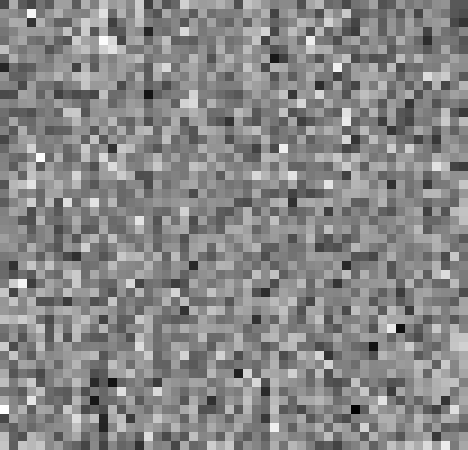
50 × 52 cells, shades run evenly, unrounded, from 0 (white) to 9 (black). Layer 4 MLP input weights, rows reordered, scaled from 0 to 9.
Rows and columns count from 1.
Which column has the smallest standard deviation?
23
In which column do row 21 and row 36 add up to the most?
48
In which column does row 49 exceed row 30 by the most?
49
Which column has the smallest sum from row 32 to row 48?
9
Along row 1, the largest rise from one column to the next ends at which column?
17
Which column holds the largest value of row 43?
13
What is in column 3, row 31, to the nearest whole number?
5
